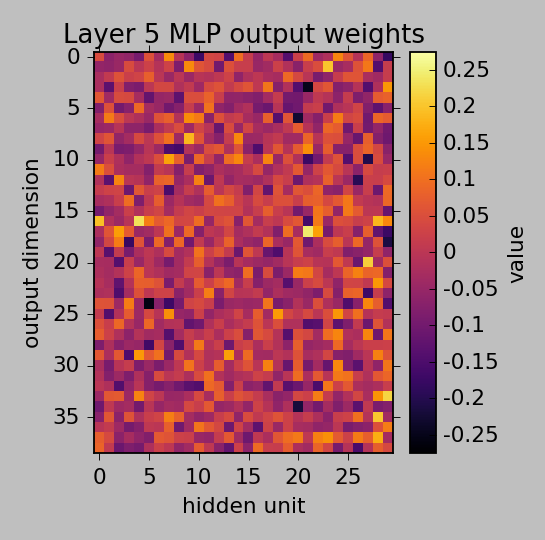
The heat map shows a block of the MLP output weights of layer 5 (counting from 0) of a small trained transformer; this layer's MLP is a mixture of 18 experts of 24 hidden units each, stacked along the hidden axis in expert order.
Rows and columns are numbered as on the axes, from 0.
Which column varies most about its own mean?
29
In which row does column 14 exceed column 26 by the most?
8
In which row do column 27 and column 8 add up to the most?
20
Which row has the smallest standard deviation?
2
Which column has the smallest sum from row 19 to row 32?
19
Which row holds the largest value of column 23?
1
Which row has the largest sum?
16
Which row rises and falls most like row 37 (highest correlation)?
11
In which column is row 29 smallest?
3
